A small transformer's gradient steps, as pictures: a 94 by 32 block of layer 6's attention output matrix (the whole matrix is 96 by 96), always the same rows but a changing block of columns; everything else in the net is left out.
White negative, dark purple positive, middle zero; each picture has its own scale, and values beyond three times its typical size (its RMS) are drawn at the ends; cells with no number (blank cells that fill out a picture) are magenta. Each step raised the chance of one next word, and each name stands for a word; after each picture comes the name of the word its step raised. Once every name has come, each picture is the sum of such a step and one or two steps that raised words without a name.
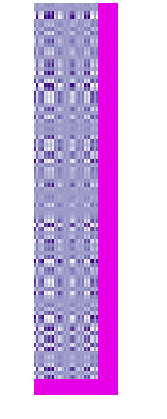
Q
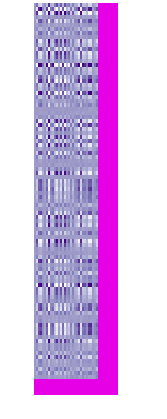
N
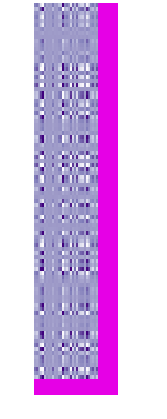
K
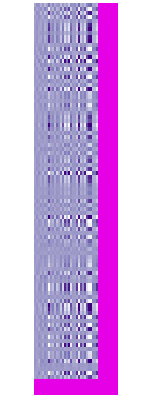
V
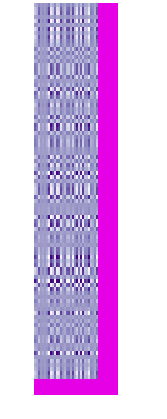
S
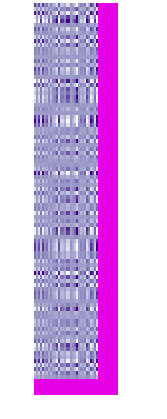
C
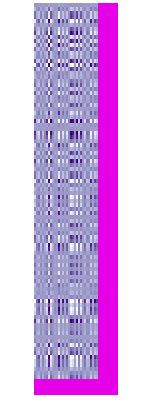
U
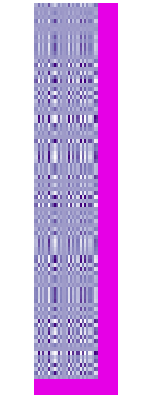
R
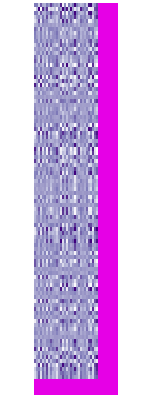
N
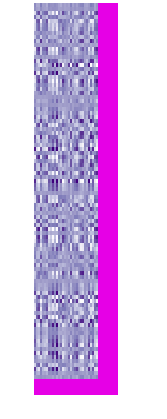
U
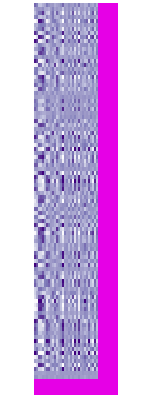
U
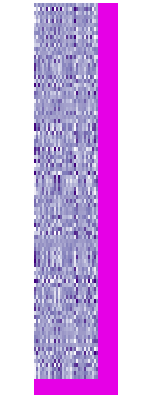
S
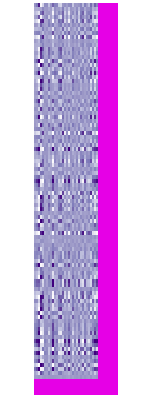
R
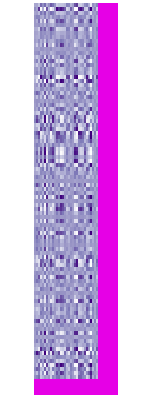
R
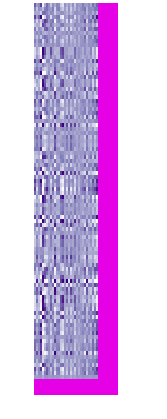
S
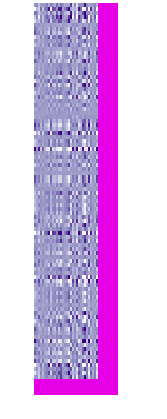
Q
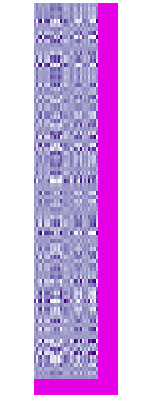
U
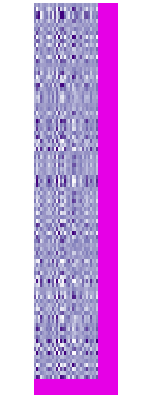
Q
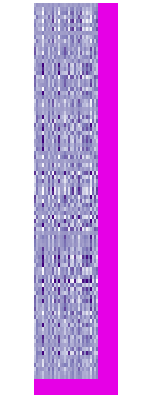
S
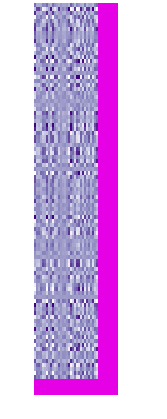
V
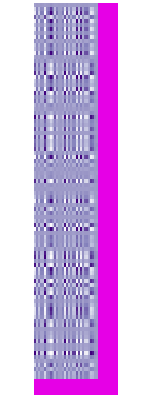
S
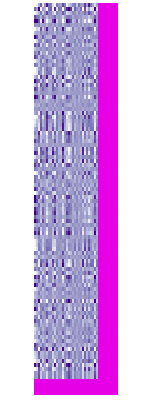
C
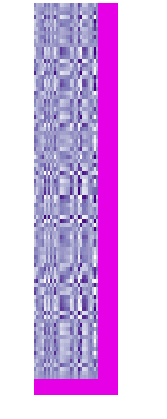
S
